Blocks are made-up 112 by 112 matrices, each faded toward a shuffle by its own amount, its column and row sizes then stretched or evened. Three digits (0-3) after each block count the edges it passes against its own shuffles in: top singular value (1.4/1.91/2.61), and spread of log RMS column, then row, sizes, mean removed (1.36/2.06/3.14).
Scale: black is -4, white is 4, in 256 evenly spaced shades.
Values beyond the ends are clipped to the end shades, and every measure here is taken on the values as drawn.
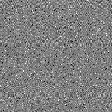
3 0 0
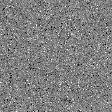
0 1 1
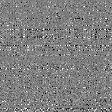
2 1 3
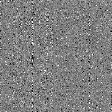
2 2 0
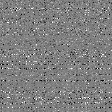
1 1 3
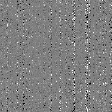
1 3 1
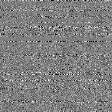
0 1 3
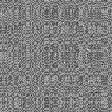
3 1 0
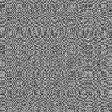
3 1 2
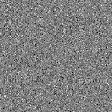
2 1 0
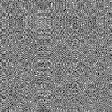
3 1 0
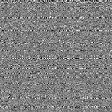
3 0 3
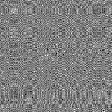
3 1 0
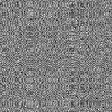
3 1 0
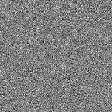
2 0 1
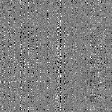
2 3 2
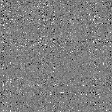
0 2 2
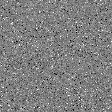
0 0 1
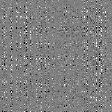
2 3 2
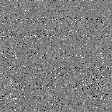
0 1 2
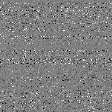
1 1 3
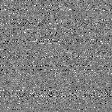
1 0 3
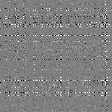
3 2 3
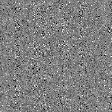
1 2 1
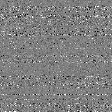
1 1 3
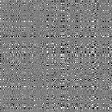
3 3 3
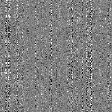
2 3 0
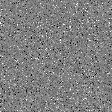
0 1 0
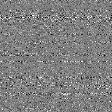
2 1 3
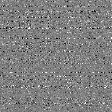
0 1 3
